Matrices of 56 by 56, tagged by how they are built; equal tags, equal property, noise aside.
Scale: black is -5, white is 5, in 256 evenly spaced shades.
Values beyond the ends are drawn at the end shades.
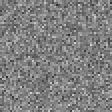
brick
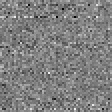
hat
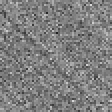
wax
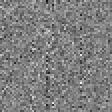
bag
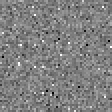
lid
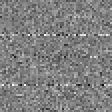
hat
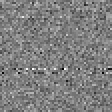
hat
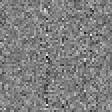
bag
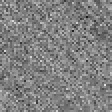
wax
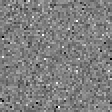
lid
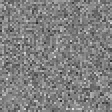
brick
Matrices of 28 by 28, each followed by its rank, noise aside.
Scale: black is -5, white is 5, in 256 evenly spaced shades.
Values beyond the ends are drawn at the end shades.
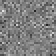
five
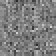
five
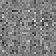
five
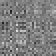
three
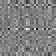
two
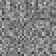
six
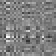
two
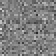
five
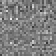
six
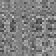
four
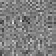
six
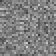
five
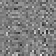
five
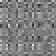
two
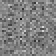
six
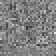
six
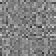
three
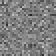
five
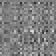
three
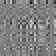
two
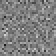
six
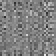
three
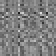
two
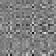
two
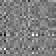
three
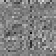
six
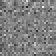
four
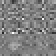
three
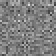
four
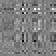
two
